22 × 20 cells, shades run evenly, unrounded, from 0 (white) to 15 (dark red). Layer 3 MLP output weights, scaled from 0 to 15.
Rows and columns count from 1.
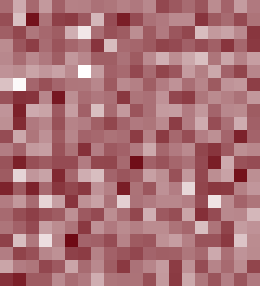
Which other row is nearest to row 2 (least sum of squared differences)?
15
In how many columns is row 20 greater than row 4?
7
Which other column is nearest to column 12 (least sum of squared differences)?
20
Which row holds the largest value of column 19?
14
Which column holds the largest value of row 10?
2
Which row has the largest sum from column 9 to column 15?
13
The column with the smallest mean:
4
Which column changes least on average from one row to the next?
9
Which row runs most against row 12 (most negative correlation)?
3
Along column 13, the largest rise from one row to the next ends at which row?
6
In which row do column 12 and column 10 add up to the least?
16
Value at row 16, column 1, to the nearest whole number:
8
